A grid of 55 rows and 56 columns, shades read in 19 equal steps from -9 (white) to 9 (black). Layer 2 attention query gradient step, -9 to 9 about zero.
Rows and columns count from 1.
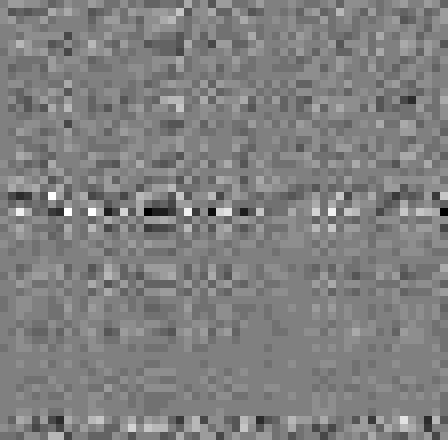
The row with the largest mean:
25
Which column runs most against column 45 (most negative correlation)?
14
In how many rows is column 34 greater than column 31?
17
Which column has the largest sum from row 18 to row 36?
31
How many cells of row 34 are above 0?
22
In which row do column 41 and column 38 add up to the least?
53
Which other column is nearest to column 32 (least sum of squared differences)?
36
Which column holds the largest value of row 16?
9
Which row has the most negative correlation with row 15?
20
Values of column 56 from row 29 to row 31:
4 1 -1
